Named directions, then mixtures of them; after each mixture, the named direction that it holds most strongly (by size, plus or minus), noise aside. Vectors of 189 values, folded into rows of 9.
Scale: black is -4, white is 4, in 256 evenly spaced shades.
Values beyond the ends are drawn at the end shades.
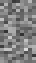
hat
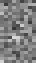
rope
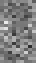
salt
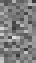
rope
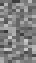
hat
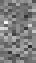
salt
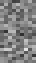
hat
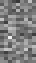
hat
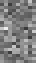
salt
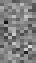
salt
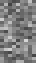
hat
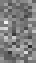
salt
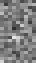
rope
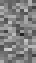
hat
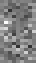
salt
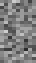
hat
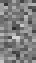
rope
